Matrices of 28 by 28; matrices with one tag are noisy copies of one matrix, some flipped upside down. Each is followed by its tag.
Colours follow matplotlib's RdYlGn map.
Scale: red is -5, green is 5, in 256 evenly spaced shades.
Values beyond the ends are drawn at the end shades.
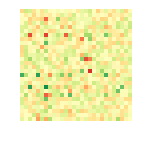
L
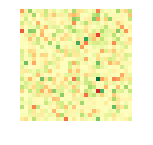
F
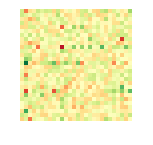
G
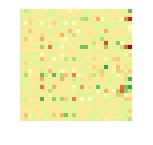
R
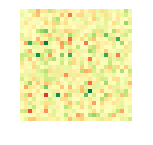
L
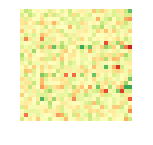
R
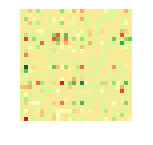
G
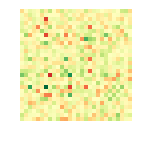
L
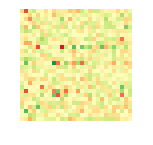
G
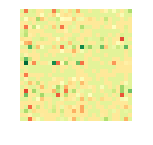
G
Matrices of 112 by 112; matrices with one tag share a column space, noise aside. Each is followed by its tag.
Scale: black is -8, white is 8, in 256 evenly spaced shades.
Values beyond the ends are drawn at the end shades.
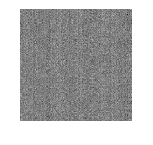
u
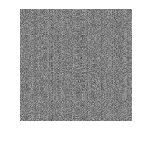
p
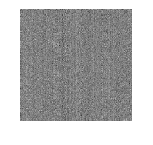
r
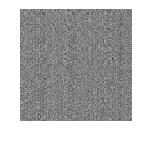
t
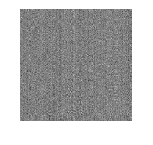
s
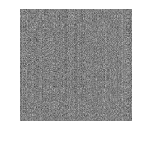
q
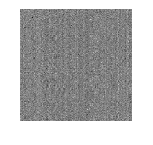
p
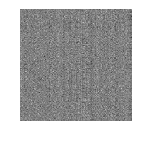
q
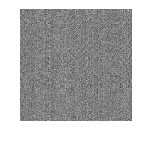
p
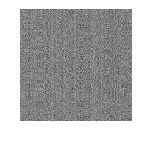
p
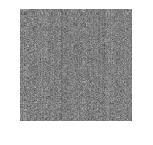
t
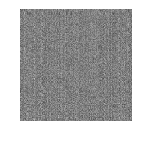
t
